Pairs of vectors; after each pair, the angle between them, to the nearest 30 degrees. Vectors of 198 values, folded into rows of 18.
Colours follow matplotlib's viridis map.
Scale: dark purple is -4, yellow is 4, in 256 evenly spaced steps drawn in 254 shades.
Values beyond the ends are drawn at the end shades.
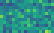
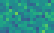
90 degrees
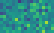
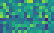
90 degrees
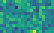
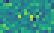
120 degrees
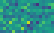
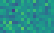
60 degrees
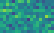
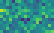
60 degrees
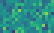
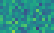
120 degrees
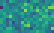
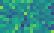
120 degrees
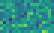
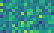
60 degrees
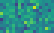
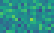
60 degrees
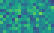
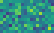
30 degrees
